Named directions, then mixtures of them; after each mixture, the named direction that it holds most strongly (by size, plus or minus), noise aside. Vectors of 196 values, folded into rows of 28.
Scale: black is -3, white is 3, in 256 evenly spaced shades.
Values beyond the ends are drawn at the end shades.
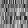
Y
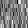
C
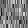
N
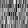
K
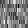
K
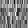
K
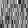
C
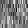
K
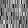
N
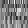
Y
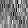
C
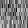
C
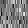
N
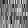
N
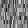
Y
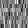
C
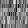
K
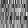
Y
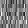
N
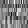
K
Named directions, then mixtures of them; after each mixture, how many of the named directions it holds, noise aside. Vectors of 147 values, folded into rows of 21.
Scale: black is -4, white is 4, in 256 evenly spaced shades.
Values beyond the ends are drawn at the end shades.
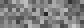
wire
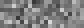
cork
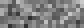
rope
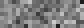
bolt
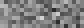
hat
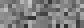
four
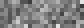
one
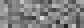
three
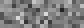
two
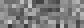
four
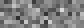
two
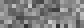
four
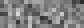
four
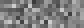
one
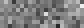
three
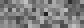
one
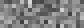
three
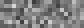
one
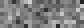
one
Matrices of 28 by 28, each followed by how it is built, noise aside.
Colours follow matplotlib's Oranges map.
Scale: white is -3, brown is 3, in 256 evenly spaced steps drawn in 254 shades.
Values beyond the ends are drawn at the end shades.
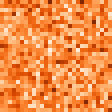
noise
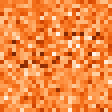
uneven rows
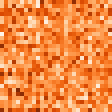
blocks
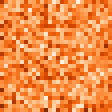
repeating rows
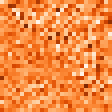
upper triangular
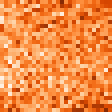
smooth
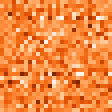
uneven rows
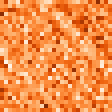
Toeplitz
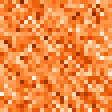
Toeplitz
